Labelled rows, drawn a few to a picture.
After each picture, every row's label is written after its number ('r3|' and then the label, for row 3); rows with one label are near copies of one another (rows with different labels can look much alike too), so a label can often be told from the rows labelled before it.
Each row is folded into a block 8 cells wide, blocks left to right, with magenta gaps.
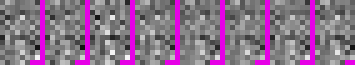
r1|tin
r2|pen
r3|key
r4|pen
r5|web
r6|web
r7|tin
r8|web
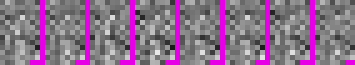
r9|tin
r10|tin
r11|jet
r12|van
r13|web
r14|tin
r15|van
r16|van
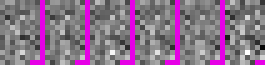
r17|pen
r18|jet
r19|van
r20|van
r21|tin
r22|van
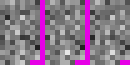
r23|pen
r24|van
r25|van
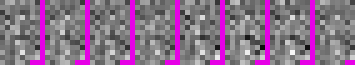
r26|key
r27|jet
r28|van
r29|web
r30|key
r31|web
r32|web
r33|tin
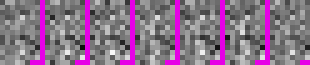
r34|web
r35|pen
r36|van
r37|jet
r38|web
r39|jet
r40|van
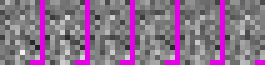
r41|van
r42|jet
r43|key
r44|pen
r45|jet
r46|jet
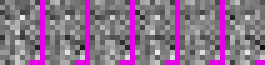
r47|jet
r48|web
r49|tin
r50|key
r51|pen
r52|pen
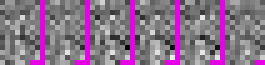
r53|jet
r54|pen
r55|pen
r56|tin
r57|web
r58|tin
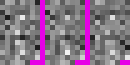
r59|key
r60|key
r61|tin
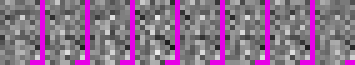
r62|tin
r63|pen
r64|jet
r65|van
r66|key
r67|key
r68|van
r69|tin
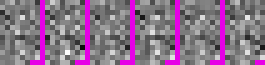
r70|key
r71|van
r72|pen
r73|key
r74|tin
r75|web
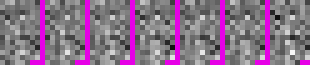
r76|pen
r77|van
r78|pen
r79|tin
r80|web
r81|tin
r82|key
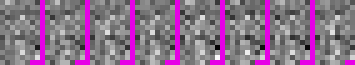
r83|tin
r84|pen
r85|jet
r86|jet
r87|tin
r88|web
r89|pen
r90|jet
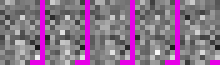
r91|tin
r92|tin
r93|web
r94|van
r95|pen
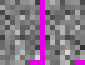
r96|key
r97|van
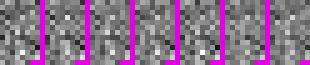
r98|van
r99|tin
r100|key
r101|van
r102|van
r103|web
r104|jet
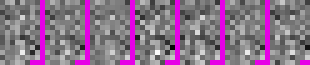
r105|web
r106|van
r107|tin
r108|van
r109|jet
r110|van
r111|pen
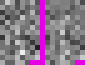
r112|van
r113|jet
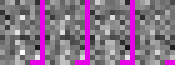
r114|key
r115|jet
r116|tin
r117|pen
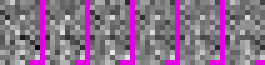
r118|pen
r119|jet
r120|key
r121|key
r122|van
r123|tin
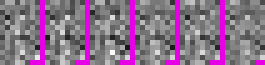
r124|key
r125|jet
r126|web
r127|tin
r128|pen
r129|tin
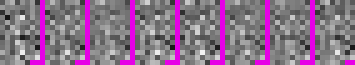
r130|key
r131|van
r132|pen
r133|pen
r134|van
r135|pen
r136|tin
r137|web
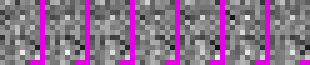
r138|van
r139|web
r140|web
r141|pen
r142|tin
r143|key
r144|web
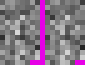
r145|jet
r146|jet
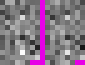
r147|web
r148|pen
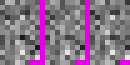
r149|web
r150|van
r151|key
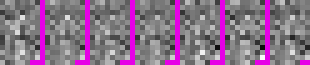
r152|jet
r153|tin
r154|pen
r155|tin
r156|van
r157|tin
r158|web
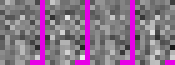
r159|tin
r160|tin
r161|web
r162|jet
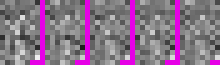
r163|jet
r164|web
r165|tin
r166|tin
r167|tin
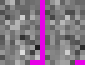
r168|web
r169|web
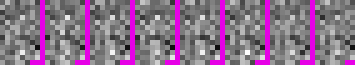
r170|van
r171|jet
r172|web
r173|tin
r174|web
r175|van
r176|web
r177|pen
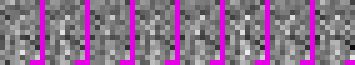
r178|pen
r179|jet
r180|key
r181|jet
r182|jet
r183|jet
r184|jet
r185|tin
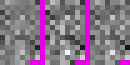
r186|tin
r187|van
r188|van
